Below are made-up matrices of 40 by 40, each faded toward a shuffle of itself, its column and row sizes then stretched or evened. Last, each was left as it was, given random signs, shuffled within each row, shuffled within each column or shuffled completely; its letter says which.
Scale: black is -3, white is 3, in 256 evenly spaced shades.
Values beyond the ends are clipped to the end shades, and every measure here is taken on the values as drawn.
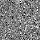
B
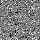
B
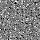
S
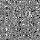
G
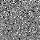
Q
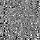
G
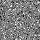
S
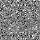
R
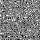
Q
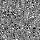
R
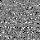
Q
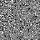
R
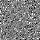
B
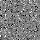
R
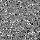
Q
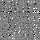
R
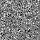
B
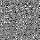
G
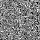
B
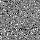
Q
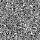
Q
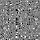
G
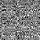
G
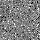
B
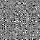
G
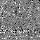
R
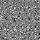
R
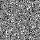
B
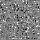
R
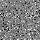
Q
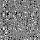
G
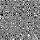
G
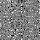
G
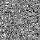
R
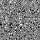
R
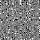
G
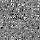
R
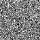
S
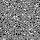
Q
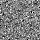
S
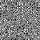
G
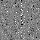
B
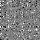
G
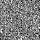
B
